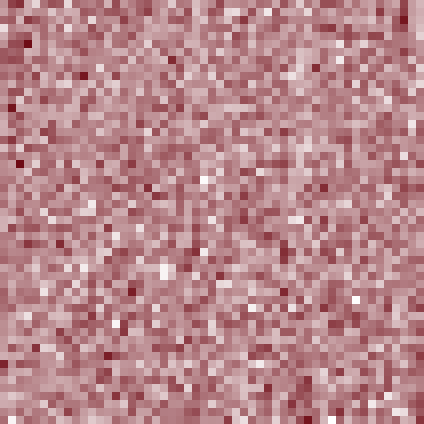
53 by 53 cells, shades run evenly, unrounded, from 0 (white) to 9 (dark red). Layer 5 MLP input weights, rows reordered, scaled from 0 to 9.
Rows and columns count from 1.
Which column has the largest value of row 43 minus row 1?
9
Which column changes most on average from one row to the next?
32
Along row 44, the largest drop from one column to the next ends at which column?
6
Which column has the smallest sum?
38
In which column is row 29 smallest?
18
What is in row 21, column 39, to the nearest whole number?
5
